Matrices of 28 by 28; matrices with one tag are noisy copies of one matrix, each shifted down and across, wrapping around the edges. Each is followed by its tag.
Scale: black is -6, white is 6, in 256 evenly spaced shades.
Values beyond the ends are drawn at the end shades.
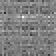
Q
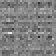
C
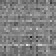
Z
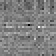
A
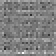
Q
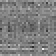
A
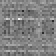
Z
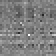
A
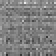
Q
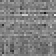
A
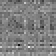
A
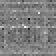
Z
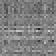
A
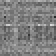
Z
